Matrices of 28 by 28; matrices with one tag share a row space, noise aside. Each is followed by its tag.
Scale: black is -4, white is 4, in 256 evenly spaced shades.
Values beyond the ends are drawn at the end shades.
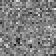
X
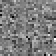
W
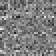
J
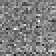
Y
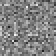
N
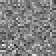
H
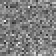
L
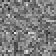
N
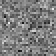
L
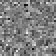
N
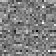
J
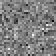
N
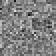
W
